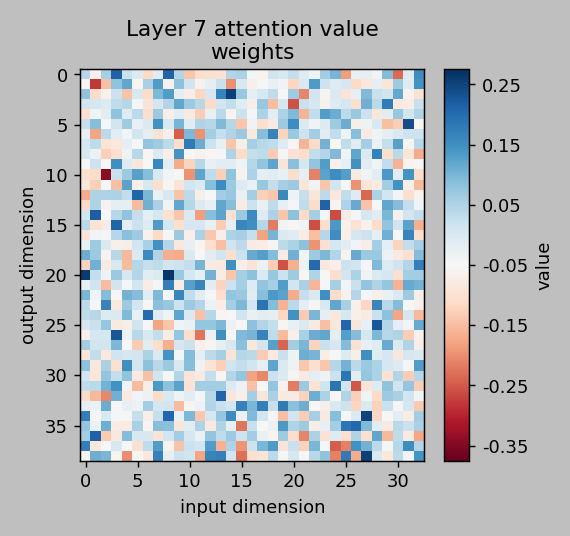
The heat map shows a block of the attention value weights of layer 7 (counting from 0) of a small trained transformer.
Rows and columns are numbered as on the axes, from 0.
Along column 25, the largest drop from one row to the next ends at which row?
36
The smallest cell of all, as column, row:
2, 10
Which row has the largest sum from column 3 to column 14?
5
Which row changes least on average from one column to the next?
17
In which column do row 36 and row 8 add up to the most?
28
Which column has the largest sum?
7
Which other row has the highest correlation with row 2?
34
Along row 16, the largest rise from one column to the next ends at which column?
18
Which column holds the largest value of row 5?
31
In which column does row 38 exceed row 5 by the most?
27
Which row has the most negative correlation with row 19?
33
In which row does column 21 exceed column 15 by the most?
35
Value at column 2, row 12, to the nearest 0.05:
0.05
